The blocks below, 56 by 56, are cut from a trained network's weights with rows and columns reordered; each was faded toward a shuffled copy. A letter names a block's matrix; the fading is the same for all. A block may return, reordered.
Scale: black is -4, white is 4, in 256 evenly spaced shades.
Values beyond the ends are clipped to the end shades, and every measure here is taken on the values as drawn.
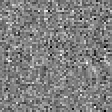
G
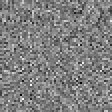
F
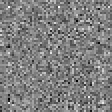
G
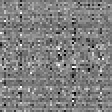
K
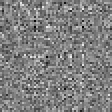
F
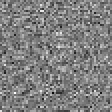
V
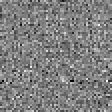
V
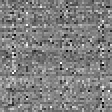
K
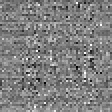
K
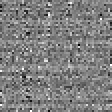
K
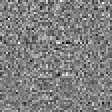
V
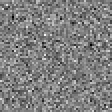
F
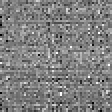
K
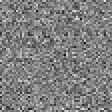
V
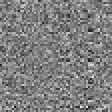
V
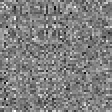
F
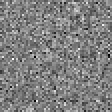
G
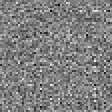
F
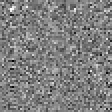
G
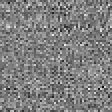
V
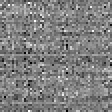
K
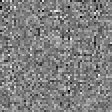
G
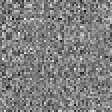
V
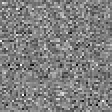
V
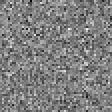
G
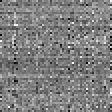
K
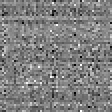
K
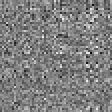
F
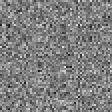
V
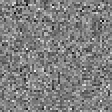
F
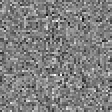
G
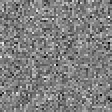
F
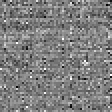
K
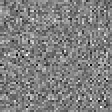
F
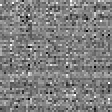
K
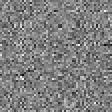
V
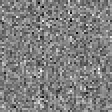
G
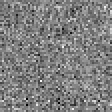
G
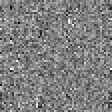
G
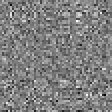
F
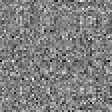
V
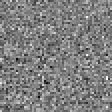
F
